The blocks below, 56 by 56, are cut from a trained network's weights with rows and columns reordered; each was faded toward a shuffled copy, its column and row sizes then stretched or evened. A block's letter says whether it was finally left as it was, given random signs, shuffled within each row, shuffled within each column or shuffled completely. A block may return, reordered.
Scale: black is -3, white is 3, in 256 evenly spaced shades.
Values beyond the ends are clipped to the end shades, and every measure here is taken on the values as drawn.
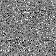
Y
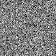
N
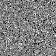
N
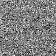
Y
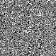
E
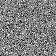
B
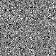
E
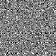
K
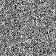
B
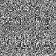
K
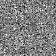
E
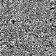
E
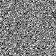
E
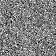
B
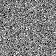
B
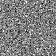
B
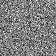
B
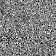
Y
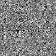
E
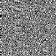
K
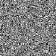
K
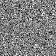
Y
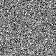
B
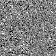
N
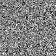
E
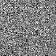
E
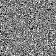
N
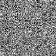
K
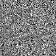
E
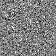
N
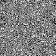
K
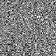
K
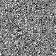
N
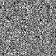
K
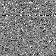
Y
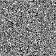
N
